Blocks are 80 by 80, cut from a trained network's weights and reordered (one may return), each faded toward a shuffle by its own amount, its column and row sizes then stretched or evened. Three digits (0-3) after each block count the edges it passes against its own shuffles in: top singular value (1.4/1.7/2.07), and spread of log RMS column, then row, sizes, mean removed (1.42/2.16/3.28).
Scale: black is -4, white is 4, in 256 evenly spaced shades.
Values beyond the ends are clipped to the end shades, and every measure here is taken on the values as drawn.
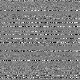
2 0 3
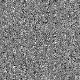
1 2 0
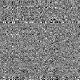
3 1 2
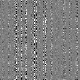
3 3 0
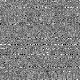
2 0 2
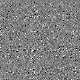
0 1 2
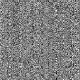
2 2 0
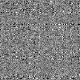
1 1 2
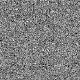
0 1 1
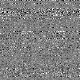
0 1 3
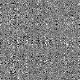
1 2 2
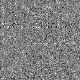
0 1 1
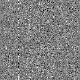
0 2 0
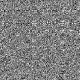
2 1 1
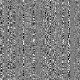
3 3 0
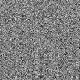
1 0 1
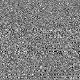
2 0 2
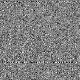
1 0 2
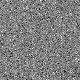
1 0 0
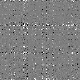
2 2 2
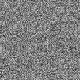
3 0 0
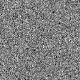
1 1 0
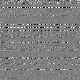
3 0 3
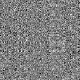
2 2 1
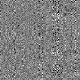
2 2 0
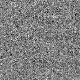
0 1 0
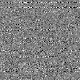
2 0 2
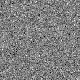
1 0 0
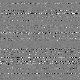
2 0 3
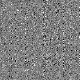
1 2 1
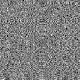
3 0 1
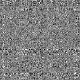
2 1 2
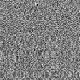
3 0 0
